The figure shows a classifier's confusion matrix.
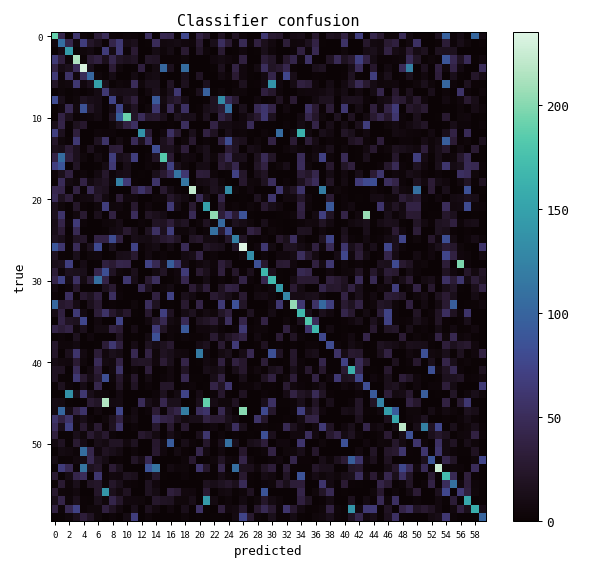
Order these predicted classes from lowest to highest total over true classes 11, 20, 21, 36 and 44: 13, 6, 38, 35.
13, 6, 35, 38
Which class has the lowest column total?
39
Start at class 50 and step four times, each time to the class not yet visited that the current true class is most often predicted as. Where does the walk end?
59
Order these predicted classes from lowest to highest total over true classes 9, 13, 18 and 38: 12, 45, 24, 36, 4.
12, 45, 36, 4, 24
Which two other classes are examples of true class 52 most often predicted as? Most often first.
41, 59
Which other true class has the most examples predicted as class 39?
42
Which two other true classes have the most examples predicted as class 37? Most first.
19, 33
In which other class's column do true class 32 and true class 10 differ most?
9
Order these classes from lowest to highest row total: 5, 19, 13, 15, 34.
5, 13, 34, 15, 19
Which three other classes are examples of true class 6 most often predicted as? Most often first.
30, 54, 3
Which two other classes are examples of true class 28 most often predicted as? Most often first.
56, 16
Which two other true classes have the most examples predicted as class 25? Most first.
53, 33
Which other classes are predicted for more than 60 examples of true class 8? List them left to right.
0, 14, 23
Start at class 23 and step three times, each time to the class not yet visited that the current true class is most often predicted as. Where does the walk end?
34
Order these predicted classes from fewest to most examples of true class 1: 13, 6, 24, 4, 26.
13, 6, 24, 26, 4
